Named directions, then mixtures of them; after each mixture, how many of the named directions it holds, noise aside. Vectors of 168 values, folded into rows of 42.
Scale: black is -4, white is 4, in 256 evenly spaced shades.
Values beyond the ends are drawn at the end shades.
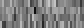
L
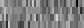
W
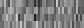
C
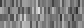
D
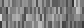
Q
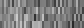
three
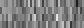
two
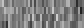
four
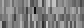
one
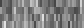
two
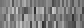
four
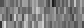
three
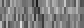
four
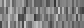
three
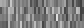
four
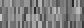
two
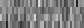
four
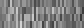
four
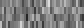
two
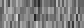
one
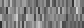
two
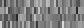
four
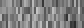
four
